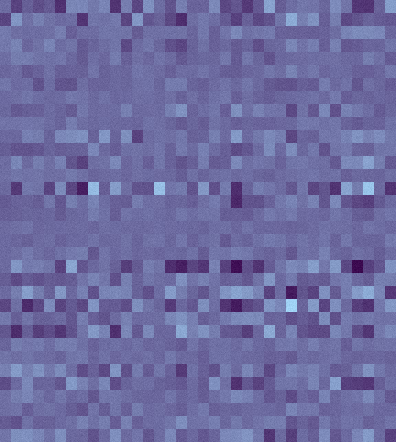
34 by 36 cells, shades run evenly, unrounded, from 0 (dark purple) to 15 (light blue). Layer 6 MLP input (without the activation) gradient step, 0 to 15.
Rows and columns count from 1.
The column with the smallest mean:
22
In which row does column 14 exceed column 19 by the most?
21
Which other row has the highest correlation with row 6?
24
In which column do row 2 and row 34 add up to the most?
2
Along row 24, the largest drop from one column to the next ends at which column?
28
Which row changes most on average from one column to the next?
15
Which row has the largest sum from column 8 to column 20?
26
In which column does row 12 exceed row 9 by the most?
27
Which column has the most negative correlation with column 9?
30
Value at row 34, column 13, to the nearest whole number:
8
